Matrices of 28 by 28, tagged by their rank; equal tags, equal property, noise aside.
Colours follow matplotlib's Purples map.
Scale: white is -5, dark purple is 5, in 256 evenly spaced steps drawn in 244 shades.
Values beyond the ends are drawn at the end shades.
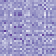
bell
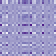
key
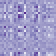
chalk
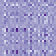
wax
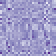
bell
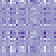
chalk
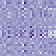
wax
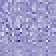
bell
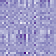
wax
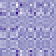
chalk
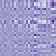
chalk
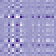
key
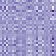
chalk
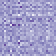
bell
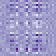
chalk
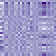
chalk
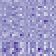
wax
